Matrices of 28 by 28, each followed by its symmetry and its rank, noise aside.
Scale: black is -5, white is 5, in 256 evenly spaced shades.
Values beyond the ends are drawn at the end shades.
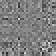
symmetric, rank three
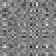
no symmetry, rank two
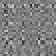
no symmetry, rank three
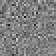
no symmetry, rank four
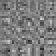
no symmetry, rank four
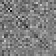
symmetric, rank four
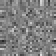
antisymmetric, rank four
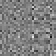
no symmetry, rank four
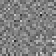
symmetric, rank four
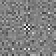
symmetric, rank three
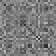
symmetric, rank three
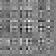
antisymmetric, rank two
